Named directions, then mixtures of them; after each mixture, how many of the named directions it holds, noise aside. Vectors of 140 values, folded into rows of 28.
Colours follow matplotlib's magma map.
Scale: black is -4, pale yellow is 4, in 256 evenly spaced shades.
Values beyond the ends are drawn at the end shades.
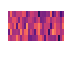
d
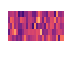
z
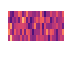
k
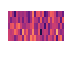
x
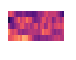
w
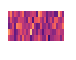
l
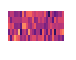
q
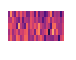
two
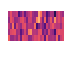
three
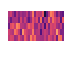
one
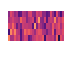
three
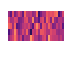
one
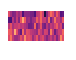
four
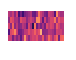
one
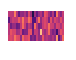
three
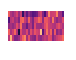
four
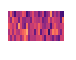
two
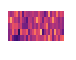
three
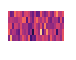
three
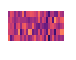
two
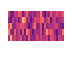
one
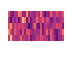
one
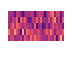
three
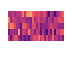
two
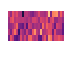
four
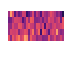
four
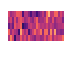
one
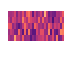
two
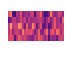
four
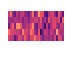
two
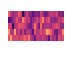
two
